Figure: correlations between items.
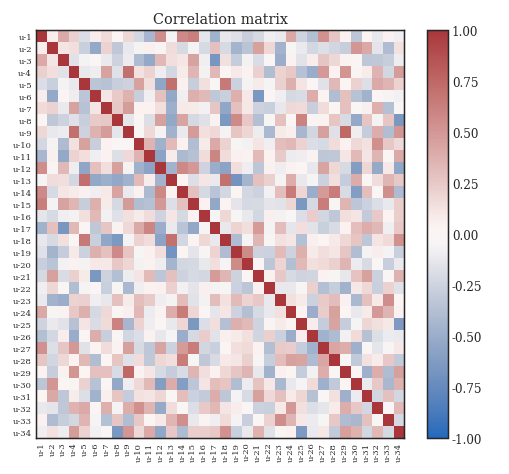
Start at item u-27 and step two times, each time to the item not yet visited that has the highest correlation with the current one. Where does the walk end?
u-1
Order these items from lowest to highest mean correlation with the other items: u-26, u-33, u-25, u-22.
u-26, u-22, u-25, u-33
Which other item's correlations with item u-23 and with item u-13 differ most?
u-19
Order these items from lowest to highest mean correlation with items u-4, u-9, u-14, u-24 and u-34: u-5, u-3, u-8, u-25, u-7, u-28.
u-25, u-8, u-3, u-5, u-28, u-7
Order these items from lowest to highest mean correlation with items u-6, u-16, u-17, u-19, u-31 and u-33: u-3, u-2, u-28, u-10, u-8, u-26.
u-3, u-2, u-28, u-26, u-10, u-8
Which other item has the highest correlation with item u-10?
u-32
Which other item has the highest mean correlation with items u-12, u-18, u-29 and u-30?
u-34
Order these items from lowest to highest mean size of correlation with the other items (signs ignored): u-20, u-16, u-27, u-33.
u-16, u-20, u-33, u-27
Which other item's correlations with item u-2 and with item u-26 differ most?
u-6
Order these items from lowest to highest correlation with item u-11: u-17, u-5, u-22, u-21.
u-22, u-5, u-21, u-17
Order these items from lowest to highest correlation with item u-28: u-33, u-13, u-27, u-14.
u-13, u-33, u-27, u-14
